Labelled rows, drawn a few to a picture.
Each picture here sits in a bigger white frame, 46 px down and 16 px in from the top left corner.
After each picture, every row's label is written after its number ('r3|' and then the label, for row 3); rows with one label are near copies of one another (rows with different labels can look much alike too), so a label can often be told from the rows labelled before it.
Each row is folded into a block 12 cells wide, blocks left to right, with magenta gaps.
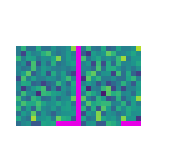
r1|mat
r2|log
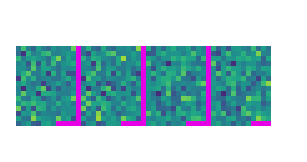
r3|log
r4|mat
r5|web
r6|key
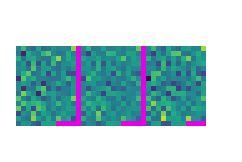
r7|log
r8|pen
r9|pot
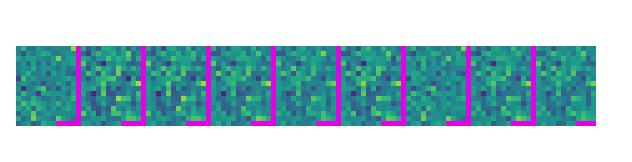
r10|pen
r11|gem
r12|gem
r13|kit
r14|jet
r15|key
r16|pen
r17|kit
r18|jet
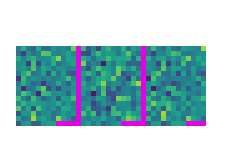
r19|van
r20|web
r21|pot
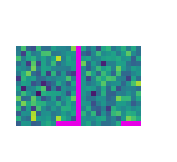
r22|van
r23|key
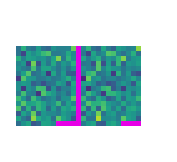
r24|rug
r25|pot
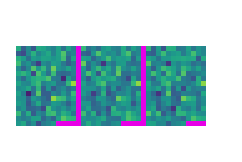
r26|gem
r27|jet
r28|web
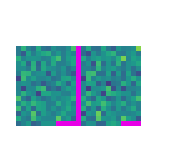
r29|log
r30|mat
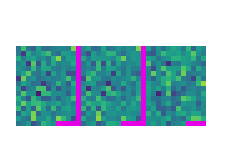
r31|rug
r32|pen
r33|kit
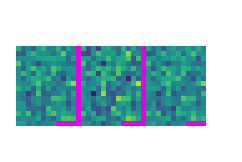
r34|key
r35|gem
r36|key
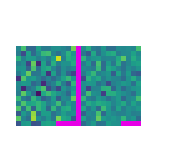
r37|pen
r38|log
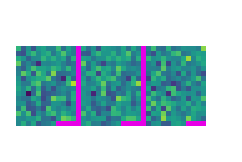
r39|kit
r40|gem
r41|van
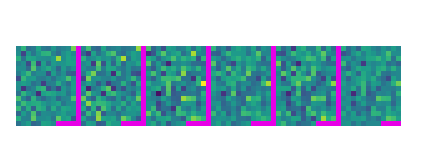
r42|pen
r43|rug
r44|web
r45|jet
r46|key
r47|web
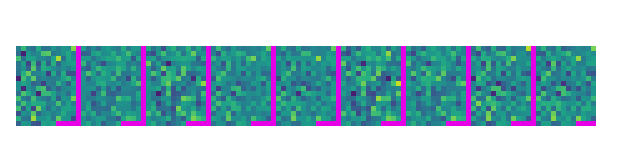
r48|log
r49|kit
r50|key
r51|rug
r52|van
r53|gem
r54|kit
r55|mat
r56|rug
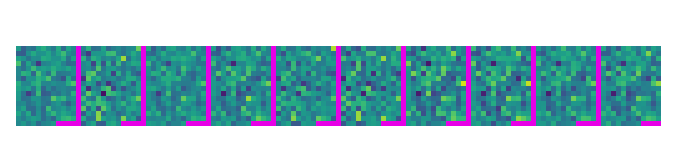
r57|kit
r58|log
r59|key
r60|kit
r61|mat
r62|van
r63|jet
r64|key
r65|kit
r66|kit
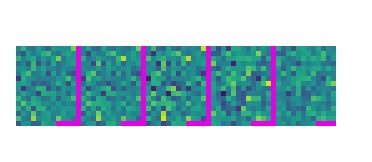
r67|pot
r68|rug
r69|mat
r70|web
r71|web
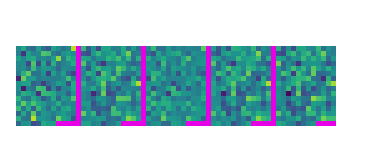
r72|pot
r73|gem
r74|rug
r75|gem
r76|gem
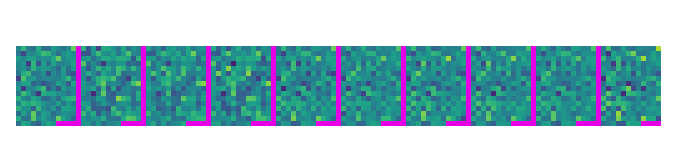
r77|pot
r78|web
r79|jet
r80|jet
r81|pot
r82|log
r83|rug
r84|rug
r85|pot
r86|mat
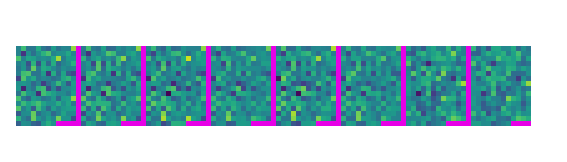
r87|log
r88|log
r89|pen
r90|mat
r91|mat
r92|pot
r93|kit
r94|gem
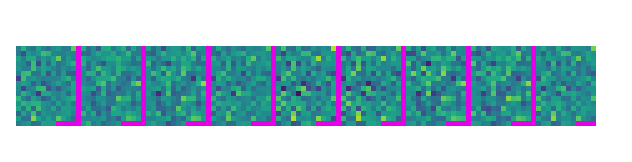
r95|pot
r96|key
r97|gem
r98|log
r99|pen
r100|van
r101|jet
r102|gem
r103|pot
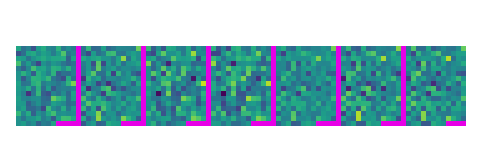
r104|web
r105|van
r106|jet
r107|web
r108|pen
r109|mat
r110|rug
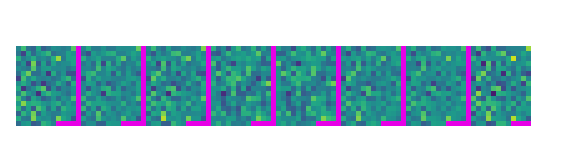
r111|rug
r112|log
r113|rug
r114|key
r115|key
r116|pot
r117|van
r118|rug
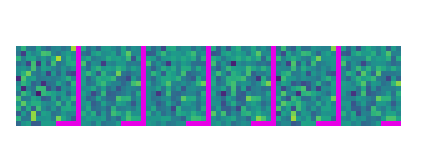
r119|pot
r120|jet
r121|web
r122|web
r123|mat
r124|gem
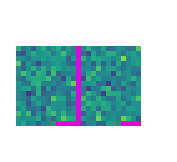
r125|key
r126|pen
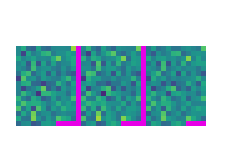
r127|mat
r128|pot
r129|van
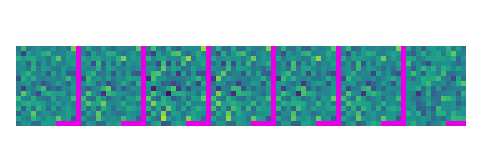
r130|pen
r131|mat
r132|pot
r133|rug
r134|log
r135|pen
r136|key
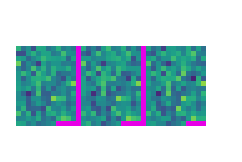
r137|web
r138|key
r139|gem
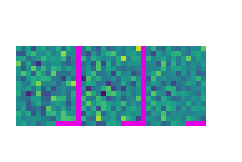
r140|jet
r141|pen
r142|rug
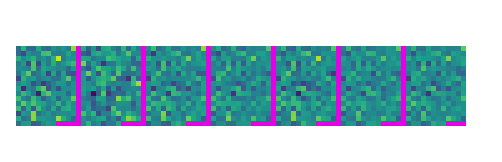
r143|van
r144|kit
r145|pen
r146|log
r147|van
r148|log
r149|pen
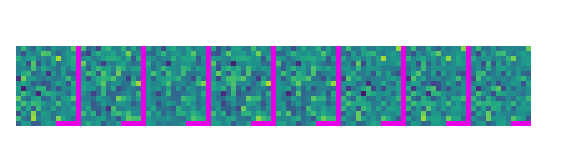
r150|pot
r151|key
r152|jet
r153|key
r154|key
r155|pen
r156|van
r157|rug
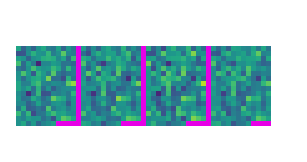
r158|kit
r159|gem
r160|key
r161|gem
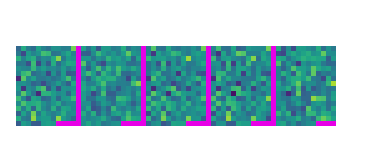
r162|pot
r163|jet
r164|pen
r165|log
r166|web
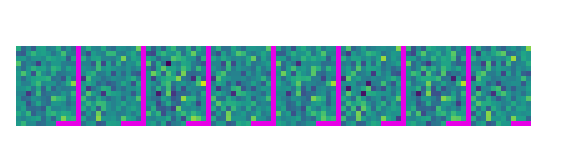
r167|key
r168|pot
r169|kit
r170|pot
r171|jet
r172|pen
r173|gem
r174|pot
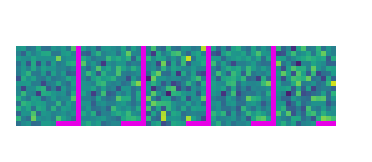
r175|pen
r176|jet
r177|pot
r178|kit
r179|key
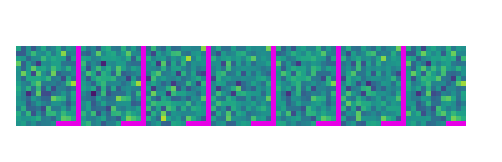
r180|jet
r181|key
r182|rug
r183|mat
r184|key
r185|van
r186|jet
